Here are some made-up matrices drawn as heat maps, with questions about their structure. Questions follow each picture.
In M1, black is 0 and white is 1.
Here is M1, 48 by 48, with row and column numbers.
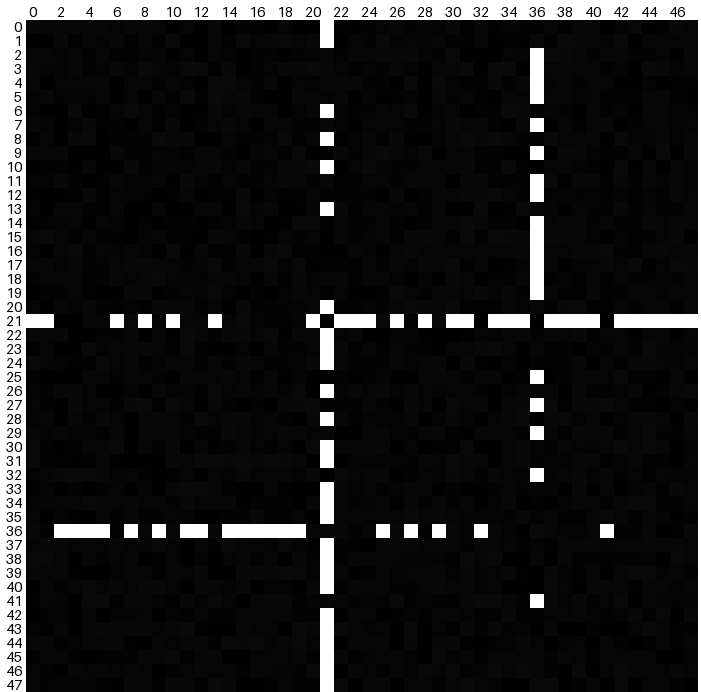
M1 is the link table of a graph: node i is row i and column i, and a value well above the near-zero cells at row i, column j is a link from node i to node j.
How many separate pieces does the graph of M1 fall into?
2
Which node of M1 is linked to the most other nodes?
node 21
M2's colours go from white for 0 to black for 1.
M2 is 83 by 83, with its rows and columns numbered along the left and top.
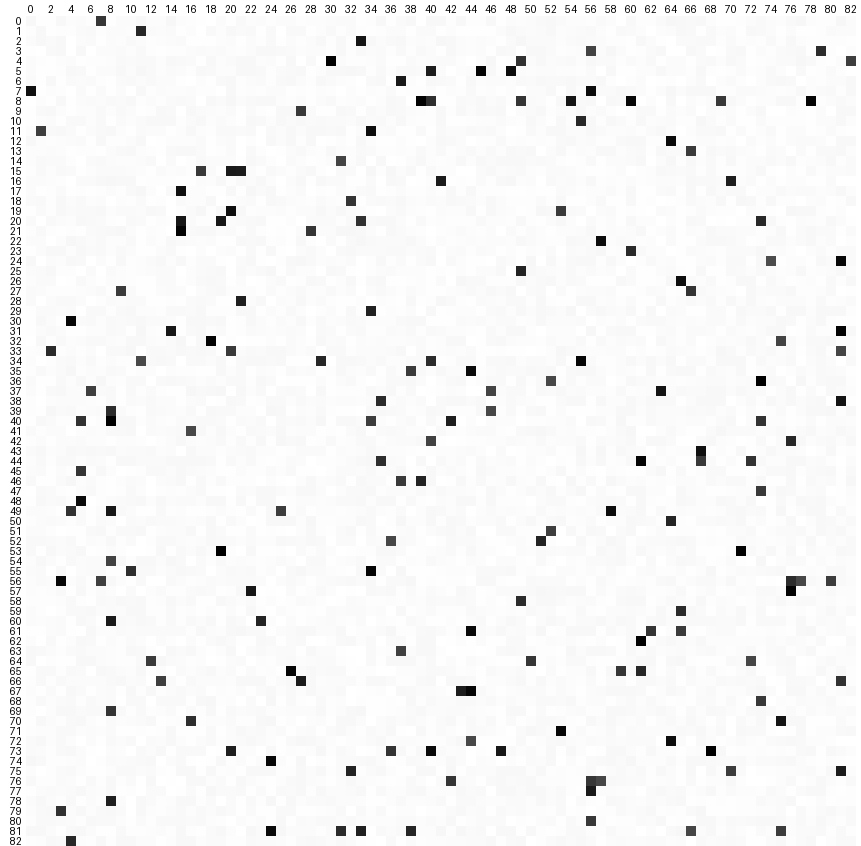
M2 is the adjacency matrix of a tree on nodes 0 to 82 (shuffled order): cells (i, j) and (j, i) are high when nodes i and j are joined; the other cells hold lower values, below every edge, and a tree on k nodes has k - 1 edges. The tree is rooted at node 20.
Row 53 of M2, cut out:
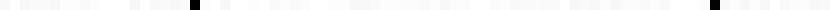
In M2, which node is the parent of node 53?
19
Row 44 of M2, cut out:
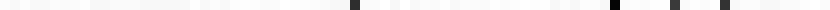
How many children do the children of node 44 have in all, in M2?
4
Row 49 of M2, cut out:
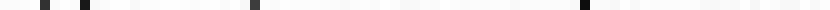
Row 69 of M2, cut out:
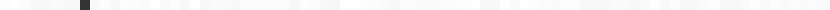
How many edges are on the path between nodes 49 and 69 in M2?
2
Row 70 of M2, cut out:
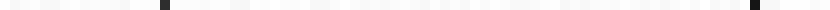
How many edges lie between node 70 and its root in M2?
4
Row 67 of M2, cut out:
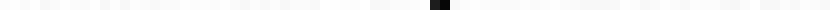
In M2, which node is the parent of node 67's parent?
35
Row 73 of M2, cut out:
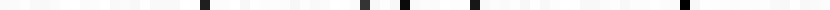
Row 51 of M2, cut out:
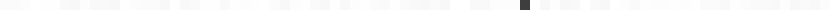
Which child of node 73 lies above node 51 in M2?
36
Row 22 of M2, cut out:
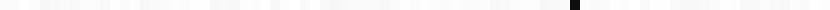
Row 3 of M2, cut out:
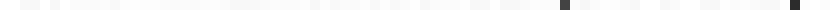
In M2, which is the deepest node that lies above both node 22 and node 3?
76
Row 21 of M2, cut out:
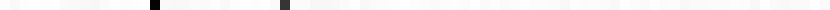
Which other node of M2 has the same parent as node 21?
17
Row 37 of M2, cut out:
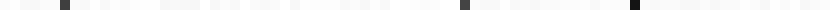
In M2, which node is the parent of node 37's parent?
39
